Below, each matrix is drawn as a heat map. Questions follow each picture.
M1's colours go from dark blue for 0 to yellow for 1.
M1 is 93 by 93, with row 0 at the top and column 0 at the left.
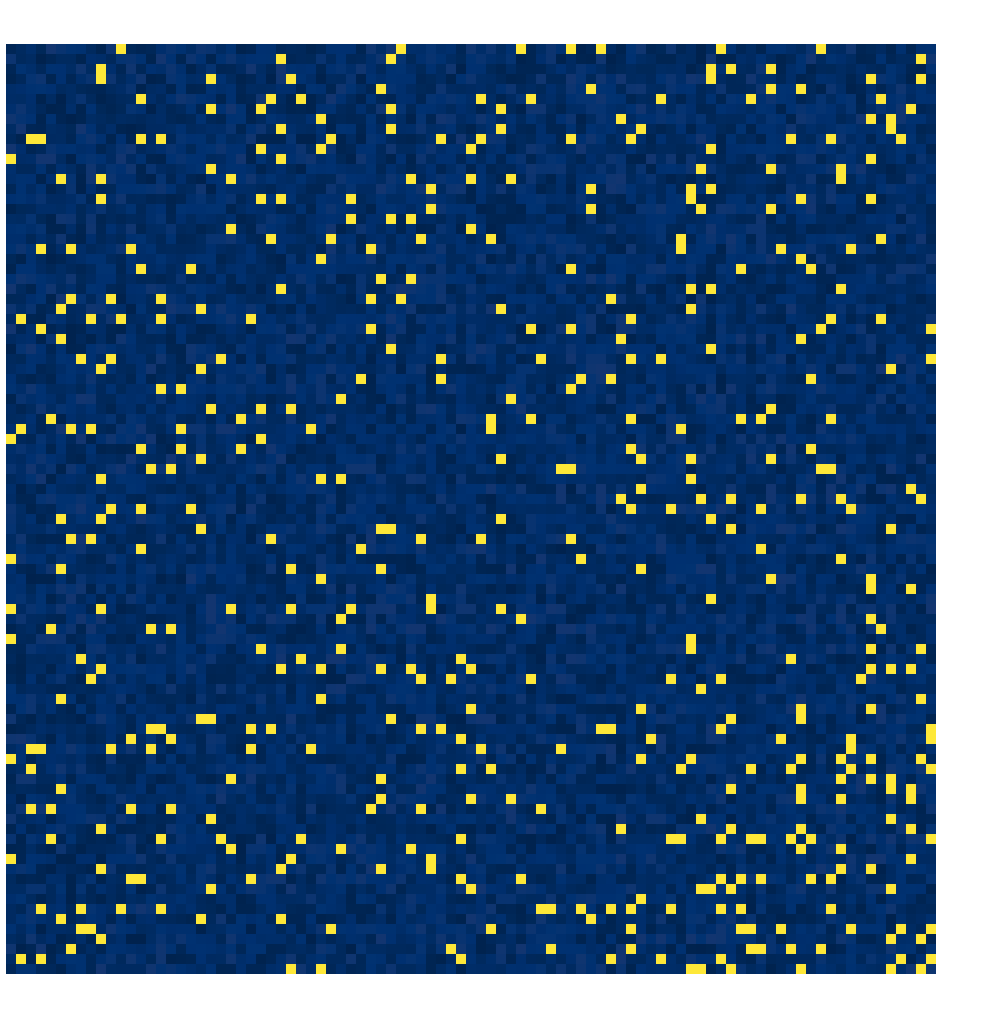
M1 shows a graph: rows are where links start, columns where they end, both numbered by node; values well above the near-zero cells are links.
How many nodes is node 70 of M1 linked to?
9
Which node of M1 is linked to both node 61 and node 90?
node 78
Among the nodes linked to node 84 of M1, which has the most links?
node 88
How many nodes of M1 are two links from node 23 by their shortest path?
10
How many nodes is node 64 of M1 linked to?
1
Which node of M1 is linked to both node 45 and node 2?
node 72
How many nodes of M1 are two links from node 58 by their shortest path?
10
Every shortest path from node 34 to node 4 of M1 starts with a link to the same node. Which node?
node 15
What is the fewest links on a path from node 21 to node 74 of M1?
2
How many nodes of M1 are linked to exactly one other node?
2
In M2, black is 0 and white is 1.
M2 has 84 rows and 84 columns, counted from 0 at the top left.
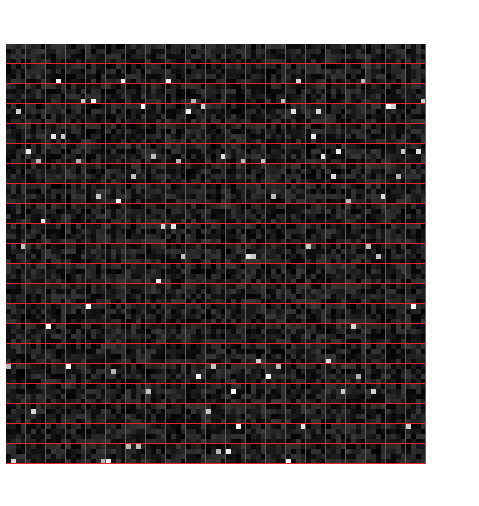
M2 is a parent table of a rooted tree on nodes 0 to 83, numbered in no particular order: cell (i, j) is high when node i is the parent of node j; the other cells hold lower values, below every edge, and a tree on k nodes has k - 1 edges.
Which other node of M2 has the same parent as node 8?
69
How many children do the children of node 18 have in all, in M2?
5
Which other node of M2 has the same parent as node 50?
64
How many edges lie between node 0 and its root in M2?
6
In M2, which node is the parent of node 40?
73
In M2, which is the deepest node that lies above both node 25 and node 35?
26
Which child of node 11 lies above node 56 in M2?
83
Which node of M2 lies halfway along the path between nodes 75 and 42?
23
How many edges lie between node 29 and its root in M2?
4
